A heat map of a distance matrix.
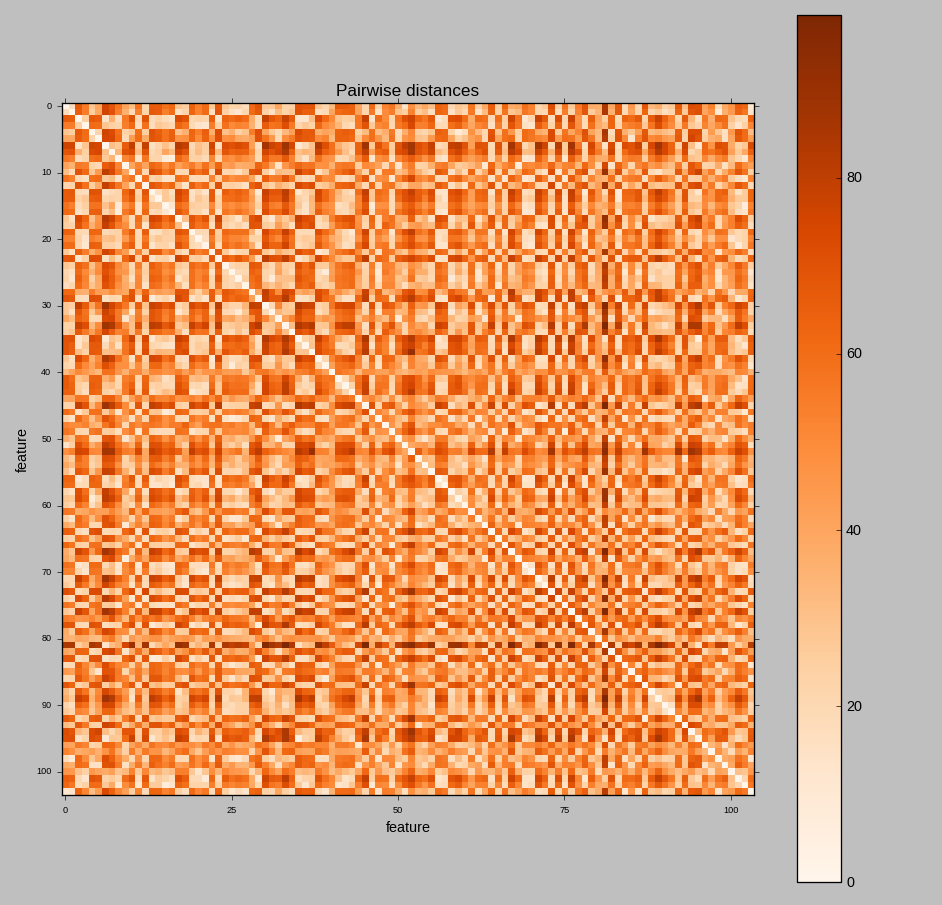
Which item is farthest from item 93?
81
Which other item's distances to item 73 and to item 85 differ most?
5
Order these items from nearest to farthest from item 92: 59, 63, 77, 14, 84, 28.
14, 28, 77, 63, 84, 59
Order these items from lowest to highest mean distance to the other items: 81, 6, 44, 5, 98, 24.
98, 24, 44, 5, 6, 81
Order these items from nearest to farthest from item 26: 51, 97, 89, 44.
89, 51, 44, 97
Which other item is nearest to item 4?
59
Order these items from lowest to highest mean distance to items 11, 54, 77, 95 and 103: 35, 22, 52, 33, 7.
35, 22, 7, 33, 52
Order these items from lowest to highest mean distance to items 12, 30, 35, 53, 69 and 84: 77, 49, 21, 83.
49, 21, 83, 77
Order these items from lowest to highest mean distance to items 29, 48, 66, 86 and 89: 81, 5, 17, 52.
17, 5, 81, 52
